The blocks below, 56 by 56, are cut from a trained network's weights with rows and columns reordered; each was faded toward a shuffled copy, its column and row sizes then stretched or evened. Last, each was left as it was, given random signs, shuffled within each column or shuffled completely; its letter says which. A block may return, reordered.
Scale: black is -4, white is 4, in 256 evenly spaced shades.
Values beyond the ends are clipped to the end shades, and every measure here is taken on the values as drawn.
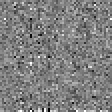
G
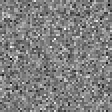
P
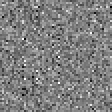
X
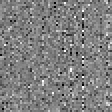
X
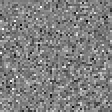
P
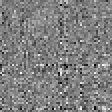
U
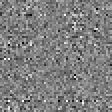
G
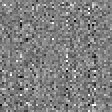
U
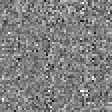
G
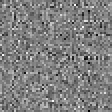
U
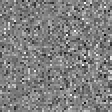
X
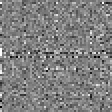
G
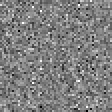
X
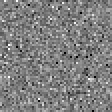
P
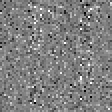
X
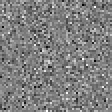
X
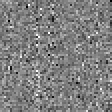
X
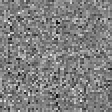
G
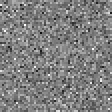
P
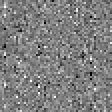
X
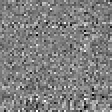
U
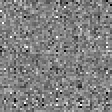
G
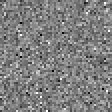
X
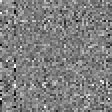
G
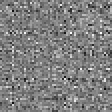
U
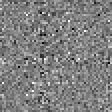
G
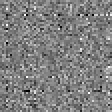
G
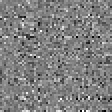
U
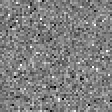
P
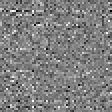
U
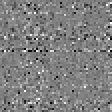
U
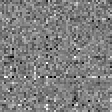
G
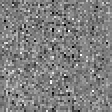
X
